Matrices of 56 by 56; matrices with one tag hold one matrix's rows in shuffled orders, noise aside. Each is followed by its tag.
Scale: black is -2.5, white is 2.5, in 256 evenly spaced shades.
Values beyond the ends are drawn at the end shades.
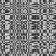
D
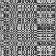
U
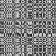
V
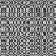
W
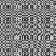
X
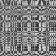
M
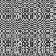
X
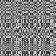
X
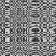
D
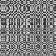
W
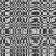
D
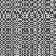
X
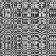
M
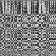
M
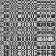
U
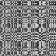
M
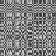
V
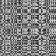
M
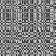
X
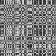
V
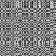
X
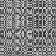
V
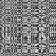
M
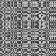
M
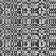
M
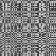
M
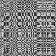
U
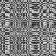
D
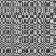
X
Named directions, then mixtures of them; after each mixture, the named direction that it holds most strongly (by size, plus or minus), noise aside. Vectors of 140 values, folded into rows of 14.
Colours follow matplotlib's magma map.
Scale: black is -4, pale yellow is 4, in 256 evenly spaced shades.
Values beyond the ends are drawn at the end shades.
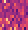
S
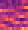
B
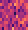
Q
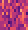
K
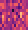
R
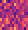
S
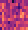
R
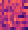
B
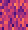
Q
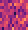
Q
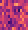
K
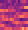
B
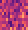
K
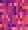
Q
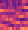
B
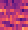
B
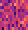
Q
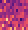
S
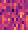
R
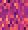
S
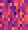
Q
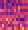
B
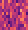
K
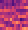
B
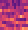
B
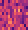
K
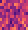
Q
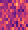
Q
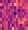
Q
